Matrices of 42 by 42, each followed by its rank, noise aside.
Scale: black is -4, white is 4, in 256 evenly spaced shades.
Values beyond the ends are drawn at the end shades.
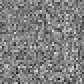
twelve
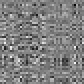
four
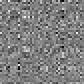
four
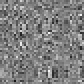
four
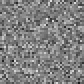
twelve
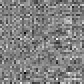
six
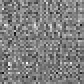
six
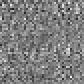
six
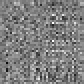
six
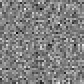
eight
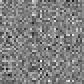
six
